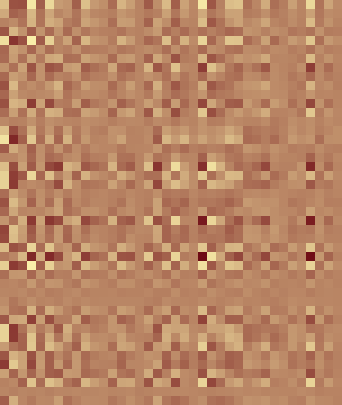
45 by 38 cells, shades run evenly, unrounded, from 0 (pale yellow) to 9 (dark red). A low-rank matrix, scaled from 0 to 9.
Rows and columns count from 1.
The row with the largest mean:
29
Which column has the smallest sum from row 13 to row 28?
1
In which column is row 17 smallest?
2
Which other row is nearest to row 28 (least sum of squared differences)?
20
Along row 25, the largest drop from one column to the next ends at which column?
24
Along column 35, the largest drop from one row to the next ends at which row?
30
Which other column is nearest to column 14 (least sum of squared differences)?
27
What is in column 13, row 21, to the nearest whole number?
3
